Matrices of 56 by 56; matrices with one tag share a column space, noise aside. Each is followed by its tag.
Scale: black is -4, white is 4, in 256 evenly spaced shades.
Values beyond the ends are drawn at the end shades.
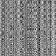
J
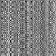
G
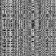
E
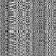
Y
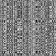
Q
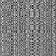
Y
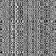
Q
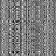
Q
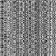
G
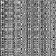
J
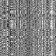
E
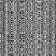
G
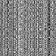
J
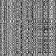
Q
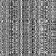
Q
